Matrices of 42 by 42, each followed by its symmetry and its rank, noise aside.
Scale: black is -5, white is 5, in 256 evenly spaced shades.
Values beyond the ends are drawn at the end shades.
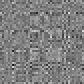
no symmetry, rank three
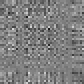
no symmetry, rank three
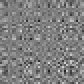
no symmetry, rank three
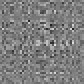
no symmetry, rank four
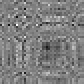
symmetric, rank three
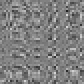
no symmetry, rank four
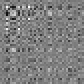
symmetric, rank three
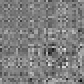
symmetric, rank four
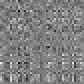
no symmetry, rank three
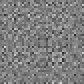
symmetric, rank four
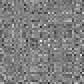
no symmetry, rank four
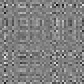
antisymmetric, rank two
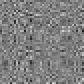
no symmetry, rank four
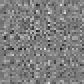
no symmetry, rank four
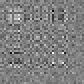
symmetric, rank two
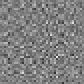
symmetric, rank three
